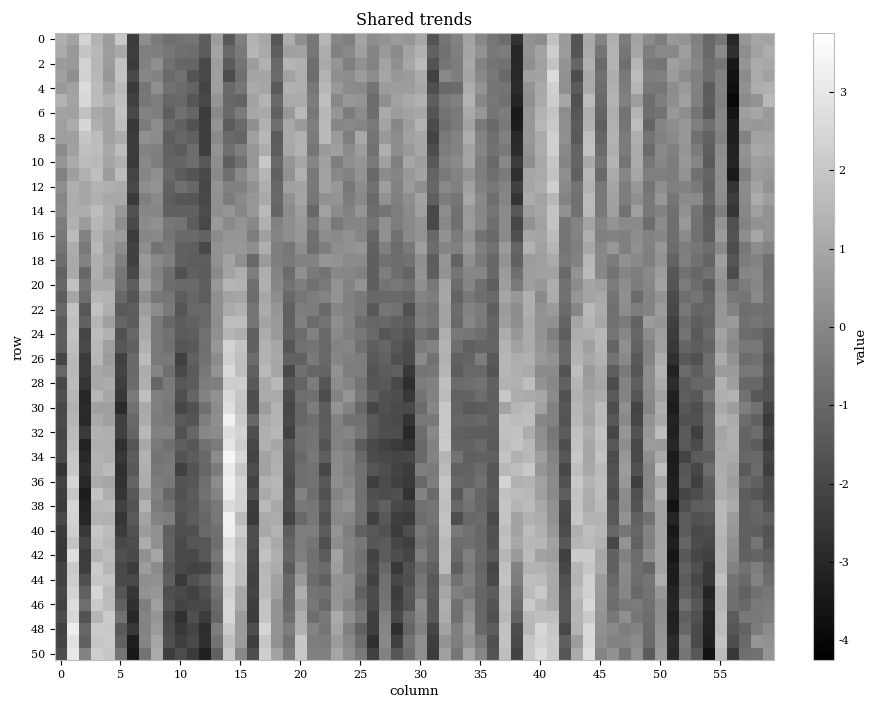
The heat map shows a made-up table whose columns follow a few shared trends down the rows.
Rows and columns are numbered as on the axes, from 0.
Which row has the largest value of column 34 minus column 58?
50
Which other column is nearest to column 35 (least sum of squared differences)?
57
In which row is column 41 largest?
3
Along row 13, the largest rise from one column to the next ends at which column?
39
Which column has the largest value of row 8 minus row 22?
2
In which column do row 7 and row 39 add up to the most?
1
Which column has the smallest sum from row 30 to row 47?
51
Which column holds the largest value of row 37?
14
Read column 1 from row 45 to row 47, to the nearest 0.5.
2.5 2.5 2.5
